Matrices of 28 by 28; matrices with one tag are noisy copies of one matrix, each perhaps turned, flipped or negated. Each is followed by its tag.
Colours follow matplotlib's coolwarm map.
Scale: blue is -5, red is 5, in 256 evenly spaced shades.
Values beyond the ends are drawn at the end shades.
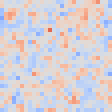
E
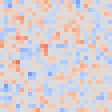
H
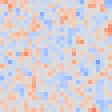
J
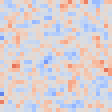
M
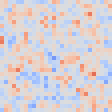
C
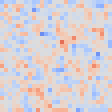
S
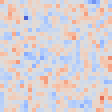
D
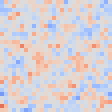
J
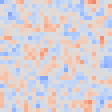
D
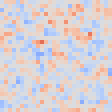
C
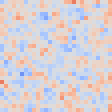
S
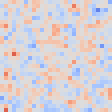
D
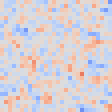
J
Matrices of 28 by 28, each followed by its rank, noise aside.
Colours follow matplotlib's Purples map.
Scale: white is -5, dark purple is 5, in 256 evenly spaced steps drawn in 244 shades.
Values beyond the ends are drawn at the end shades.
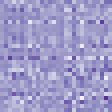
three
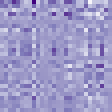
three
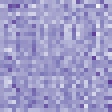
six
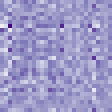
three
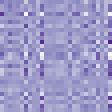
two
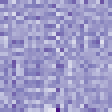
four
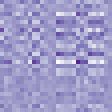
two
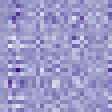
three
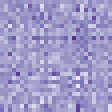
six
